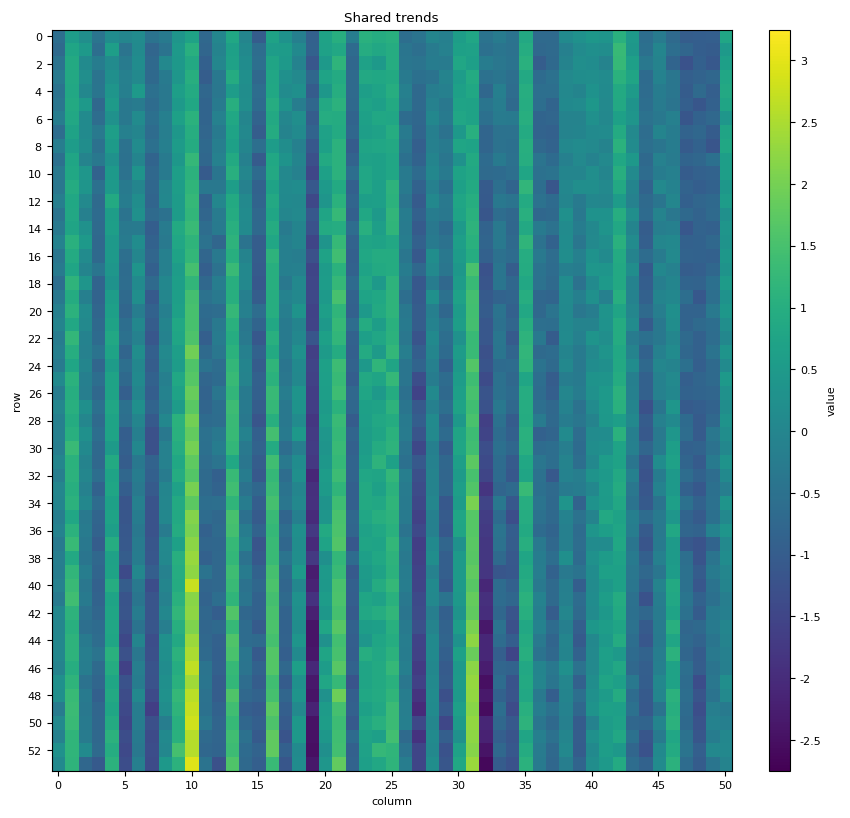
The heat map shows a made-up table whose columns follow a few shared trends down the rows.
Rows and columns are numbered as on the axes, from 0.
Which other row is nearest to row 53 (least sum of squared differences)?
48
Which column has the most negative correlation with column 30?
36
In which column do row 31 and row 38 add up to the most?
10
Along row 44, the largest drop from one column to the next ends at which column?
32
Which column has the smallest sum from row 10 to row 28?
19
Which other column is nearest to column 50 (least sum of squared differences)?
40
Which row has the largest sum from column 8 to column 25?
46
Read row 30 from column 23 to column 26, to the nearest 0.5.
0.5 1 1 -0.5
